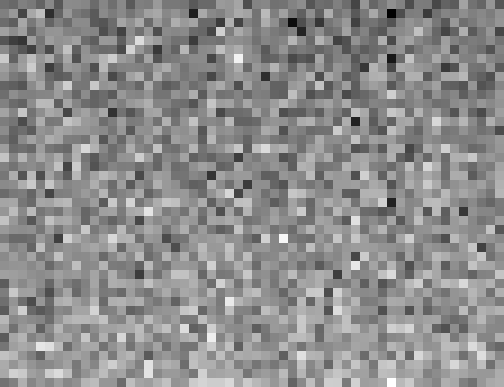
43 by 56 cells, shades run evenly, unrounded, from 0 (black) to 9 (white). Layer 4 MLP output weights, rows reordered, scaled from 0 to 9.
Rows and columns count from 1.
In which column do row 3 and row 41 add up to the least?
33
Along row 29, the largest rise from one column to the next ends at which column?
41
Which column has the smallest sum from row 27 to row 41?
6
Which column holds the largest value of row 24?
17
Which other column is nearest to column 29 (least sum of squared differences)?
10
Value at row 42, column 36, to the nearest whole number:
5
